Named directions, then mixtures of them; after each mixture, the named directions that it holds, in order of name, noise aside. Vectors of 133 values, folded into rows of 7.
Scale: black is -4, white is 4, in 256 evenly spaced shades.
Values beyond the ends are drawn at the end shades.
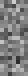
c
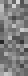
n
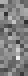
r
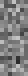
c.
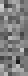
c, n.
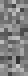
c.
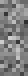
c, r.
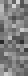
n.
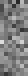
n.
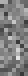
r.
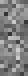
c, r.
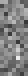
r.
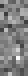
c, r.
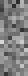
n.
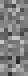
c.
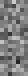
c.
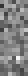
c, r.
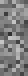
c, r.
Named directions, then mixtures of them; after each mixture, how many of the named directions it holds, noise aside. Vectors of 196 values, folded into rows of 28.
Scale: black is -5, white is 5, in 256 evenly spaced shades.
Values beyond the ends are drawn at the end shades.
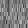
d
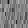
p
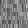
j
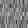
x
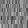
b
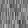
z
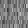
three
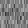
three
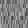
four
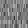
three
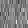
four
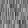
one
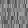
four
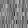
three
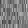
one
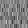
four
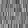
four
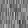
one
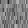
two
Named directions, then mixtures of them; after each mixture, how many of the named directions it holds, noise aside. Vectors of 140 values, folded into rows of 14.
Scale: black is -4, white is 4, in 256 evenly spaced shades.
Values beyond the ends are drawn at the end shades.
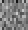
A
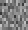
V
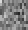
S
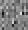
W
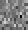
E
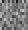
one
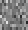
four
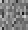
three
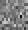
one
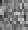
one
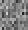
two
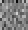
one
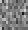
four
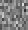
three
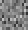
four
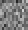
four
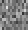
three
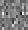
one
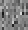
one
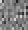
four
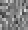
two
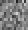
two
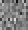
two
